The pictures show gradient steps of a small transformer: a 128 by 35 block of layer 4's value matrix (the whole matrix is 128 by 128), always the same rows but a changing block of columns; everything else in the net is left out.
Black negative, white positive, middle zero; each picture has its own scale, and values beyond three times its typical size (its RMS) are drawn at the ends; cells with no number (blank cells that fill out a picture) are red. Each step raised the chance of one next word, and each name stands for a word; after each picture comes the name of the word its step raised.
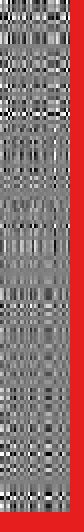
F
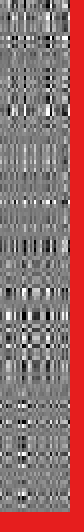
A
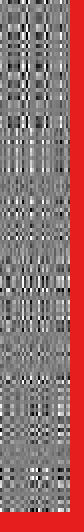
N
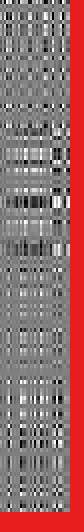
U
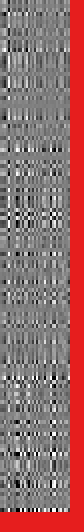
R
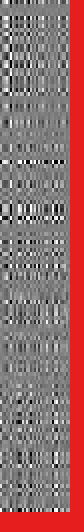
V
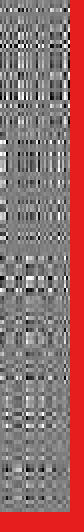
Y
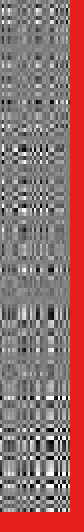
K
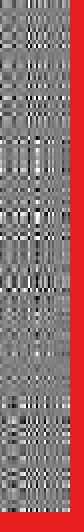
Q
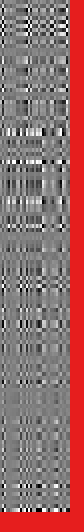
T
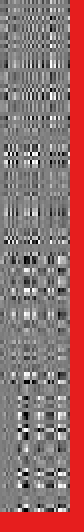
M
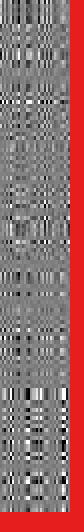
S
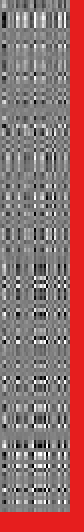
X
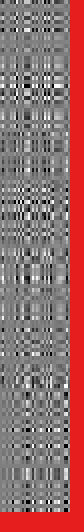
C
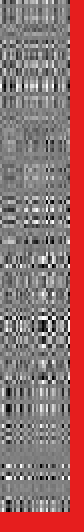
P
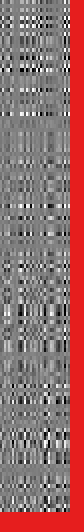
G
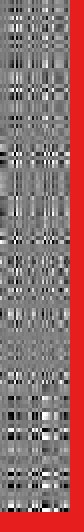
M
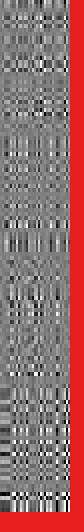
F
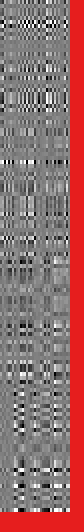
T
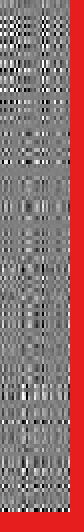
T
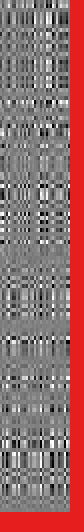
X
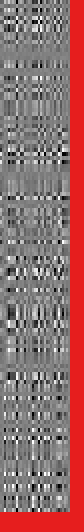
K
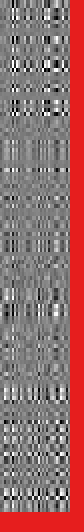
F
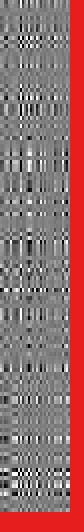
A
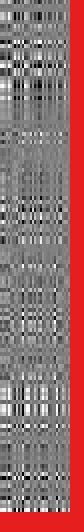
P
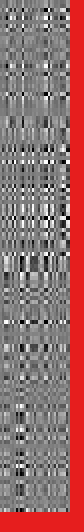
V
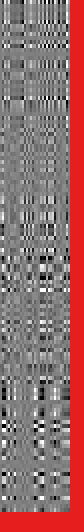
S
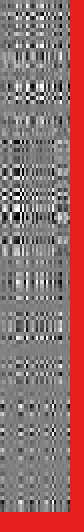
Q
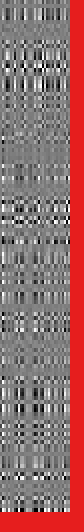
P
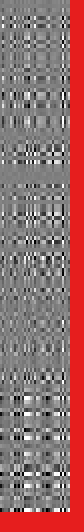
V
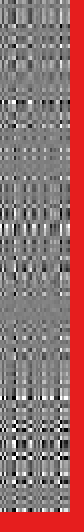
S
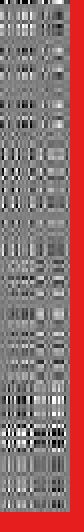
U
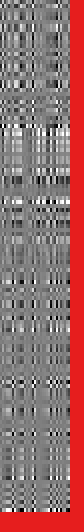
N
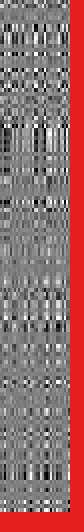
N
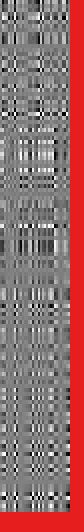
F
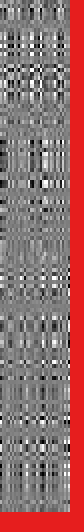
Y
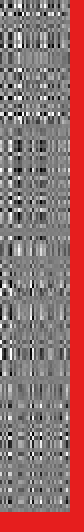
Q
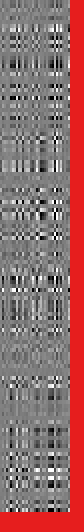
C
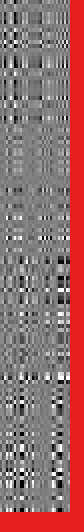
R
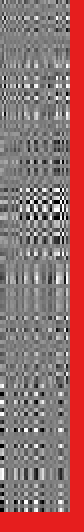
C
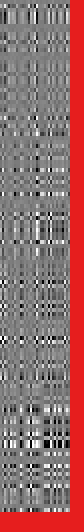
X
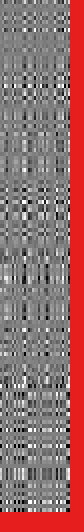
C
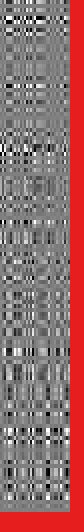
K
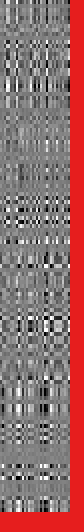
P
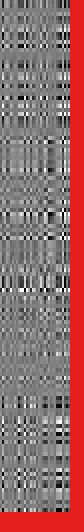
Q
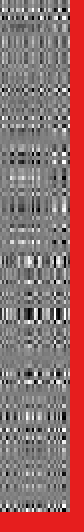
M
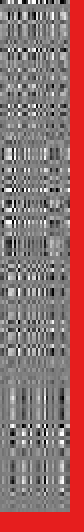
U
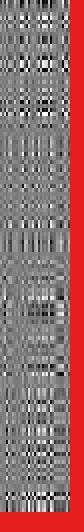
F
